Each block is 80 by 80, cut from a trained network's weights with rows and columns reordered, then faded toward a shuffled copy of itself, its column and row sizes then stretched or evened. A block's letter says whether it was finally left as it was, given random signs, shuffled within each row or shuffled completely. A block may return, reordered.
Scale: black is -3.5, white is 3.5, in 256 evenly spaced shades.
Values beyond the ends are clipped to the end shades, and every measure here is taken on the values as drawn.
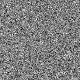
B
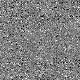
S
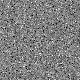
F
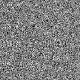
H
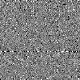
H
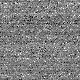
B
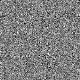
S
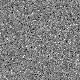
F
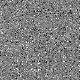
S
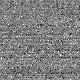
B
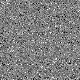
B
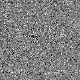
S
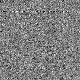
B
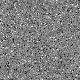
F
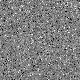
F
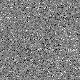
B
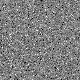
F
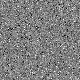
F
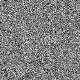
S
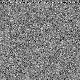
B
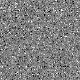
S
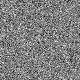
F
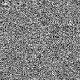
H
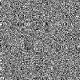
H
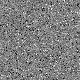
F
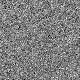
F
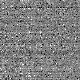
H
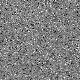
F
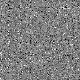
S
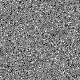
F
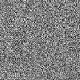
H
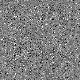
S
